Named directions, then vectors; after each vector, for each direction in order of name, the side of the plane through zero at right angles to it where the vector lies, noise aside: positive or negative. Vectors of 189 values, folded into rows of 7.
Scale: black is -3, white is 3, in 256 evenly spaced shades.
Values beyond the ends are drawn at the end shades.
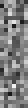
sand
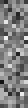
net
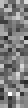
negative, negative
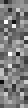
positive, negative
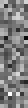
negative, negative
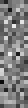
positive, negative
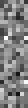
positive, positive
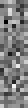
negative, positive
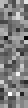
negative, negative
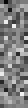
positive, negative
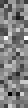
positive, positive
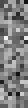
positive, positive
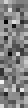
negative, positive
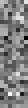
negative, negative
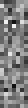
positive, negative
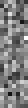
positive, positive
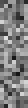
positive, positive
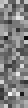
negative, negative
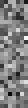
positive, positive
